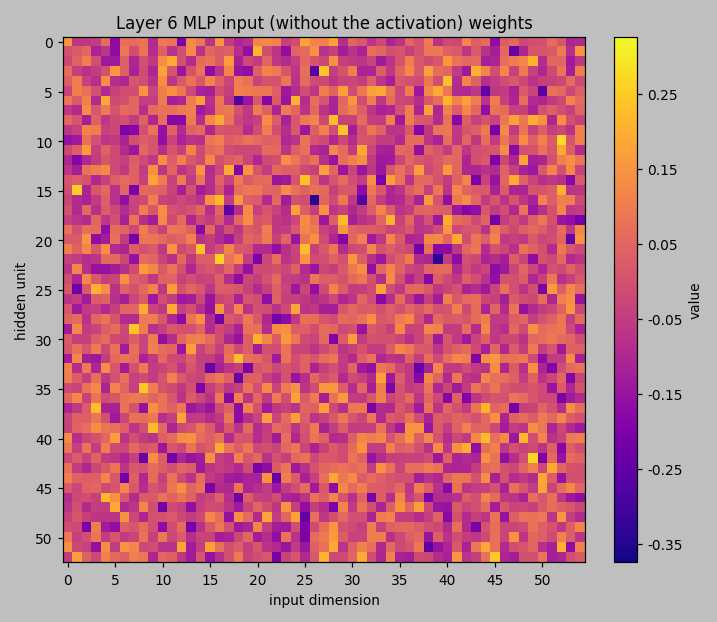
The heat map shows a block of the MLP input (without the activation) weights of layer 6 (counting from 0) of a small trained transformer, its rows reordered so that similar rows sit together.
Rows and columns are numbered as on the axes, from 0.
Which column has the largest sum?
52
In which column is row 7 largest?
38
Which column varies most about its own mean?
18
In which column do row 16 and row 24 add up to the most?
16
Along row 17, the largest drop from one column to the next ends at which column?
17
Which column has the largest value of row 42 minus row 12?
49
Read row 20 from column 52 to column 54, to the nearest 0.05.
0.05 -0.25 0.15
